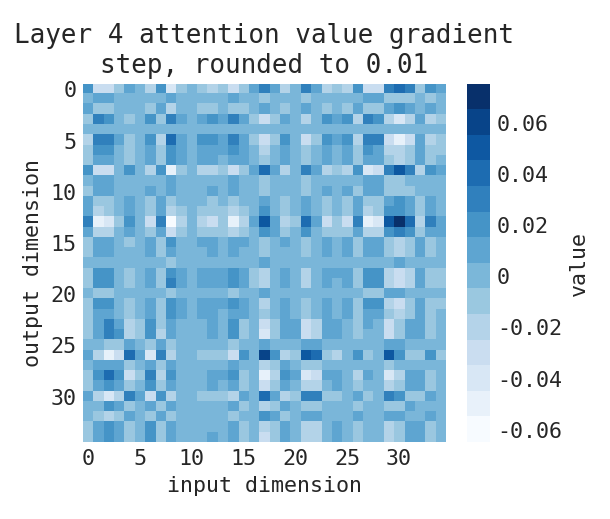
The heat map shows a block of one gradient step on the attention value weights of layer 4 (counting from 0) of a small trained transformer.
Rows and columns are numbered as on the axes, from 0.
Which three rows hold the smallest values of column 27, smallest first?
13, 8, 0
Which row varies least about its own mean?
4
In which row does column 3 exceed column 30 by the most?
5
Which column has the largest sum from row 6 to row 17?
30
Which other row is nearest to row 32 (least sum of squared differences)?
25
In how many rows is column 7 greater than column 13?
11
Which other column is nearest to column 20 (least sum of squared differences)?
10
